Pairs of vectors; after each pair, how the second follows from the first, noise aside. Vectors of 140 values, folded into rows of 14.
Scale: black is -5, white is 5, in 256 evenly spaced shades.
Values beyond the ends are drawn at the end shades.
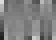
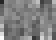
negated.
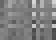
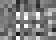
wrapped around, scaled up.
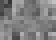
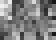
negated, scaled up.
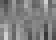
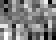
scaled up.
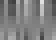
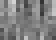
negated.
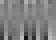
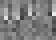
wrapped around, negated.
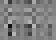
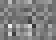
negated.
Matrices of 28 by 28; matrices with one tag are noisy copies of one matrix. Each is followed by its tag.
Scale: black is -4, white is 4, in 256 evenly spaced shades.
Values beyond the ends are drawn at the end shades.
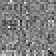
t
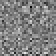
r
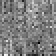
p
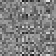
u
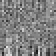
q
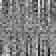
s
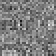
t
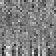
q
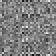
u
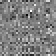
u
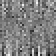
q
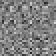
r
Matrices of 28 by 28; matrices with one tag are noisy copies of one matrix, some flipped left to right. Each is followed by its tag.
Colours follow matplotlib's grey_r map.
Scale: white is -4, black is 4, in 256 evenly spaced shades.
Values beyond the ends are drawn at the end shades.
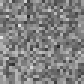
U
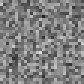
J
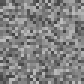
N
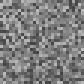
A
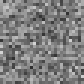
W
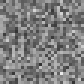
U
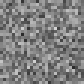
A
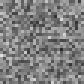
W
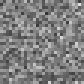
N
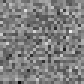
W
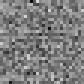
W
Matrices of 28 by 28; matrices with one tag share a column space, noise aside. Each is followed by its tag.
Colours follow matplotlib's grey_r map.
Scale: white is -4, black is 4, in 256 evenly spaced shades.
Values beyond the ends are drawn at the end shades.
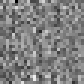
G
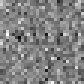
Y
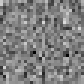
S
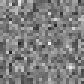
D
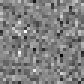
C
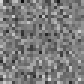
G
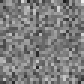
G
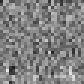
S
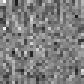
S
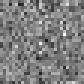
Y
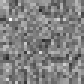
D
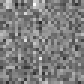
Y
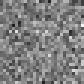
C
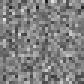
G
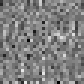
Y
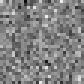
G
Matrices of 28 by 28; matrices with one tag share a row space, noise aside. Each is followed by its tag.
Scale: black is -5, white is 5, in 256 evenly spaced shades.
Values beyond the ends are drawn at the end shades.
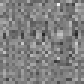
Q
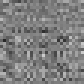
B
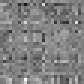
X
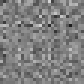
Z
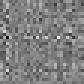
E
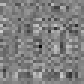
Z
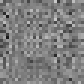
E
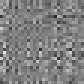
E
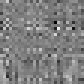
E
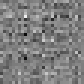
X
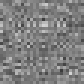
B
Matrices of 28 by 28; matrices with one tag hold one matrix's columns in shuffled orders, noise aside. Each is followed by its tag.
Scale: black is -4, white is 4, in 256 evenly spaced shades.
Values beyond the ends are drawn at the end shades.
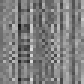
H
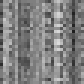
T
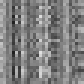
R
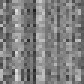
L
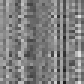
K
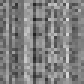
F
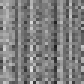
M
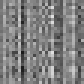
R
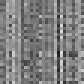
K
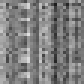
F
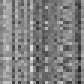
M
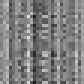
K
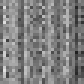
R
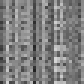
M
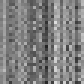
M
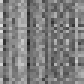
T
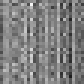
F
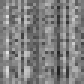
R
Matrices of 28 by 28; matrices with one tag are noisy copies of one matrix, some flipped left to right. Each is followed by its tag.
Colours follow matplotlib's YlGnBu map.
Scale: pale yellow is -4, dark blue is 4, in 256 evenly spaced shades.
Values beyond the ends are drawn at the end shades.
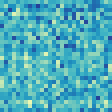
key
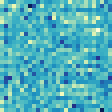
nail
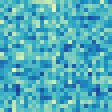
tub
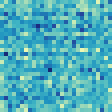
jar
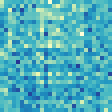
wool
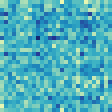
jar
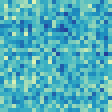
jar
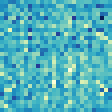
key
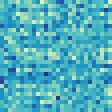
nail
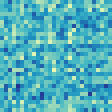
tub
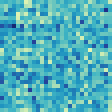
nail
